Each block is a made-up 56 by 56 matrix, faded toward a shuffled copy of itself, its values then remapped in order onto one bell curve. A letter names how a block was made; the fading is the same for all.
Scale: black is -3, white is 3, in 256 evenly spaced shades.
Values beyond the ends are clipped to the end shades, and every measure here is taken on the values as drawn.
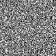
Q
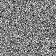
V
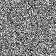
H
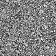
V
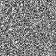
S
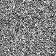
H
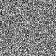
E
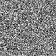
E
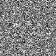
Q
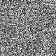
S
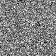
V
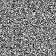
E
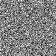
V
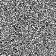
H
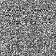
S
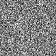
E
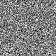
V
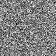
E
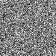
V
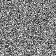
V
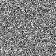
S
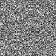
Q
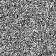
V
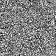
H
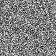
V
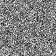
H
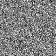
H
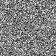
V
